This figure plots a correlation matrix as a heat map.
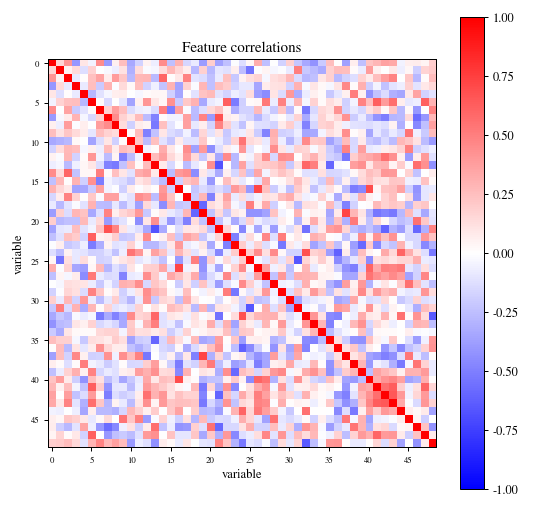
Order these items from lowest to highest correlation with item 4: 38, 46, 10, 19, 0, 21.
21, 10, 0, 19, 46, 38
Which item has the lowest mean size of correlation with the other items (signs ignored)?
34
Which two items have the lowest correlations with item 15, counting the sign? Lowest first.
6, 20
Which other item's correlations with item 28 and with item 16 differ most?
40
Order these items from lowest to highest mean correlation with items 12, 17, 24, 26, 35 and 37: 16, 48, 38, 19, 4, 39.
38, 4, 48, 19, 39, 16
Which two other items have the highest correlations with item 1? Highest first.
31, 40
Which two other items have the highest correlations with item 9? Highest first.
45, 37
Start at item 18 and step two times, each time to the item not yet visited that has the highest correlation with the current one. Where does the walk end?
46
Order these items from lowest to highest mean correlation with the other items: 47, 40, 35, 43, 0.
35, 0, 40, 47, 43
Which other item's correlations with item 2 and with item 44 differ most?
32
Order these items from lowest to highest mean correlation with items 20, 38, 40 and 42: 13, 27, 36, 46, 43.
36, 27, 43, 46, 13
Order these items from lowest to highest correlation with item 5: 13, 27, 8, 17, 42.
8, 13, 17, 42, 27
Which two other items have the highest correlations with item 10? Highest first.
24, 32
